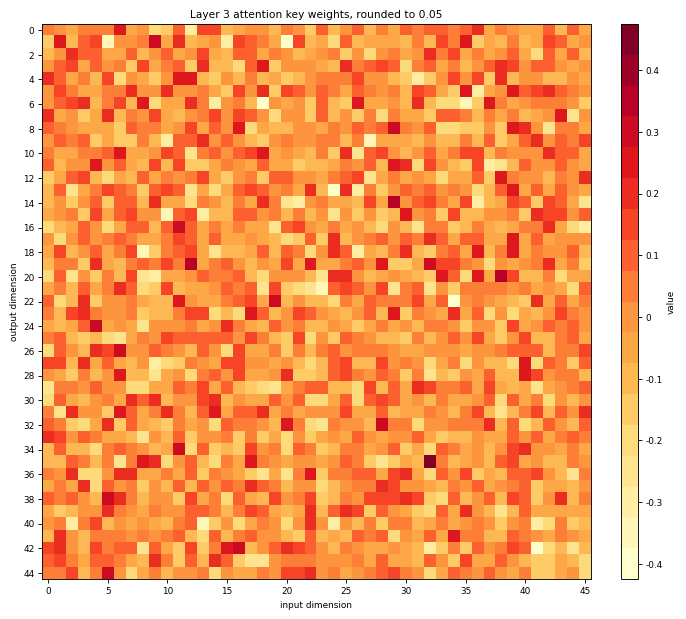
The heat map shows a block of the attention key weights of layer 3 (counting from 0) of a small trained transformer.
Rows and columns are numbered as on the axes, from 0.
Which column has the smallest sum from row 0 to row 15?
24
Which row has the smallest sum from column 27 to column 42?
42
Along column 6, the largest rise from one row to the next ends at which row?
26
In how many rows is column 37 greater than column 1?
13
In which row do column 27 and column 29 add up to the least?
9
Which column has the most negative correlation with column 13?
30
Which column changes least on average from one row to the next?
43
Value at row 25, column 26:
0.05
